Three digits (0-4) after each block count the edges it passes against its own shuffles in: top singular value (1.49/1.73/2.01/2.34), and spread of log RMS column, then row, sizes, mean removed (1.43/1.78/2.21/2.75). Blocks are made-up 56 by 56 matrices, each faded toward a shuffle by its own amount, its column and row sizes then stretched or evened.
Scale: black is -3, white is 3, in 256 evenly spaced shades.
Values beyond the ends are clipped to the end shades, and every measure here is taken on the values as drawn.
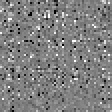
0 3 2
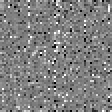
1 3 2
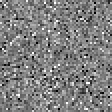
0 1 0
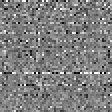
1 1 4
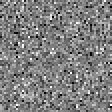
0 1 1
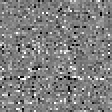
0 2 3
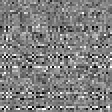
4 0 4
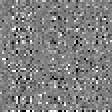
4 2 3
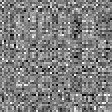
4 1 2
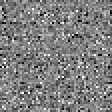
0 1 3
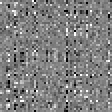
3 4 2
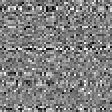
4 0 4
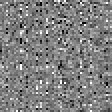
2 4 1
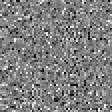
2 0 1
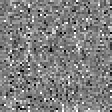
0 2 0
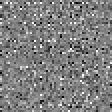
2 3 2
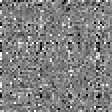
3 3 2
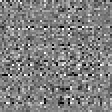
3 2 4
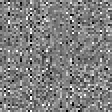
2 4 1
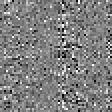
2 4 0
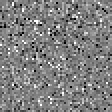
0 0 0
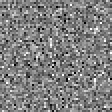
0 0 1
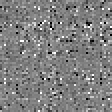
0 3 3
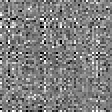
4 3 3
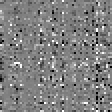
3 4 4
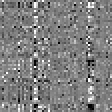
4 4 2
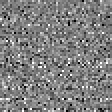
1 0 3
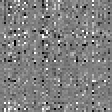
2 4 3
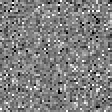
2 2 0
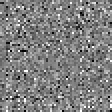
1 2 2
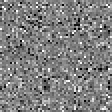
2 1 1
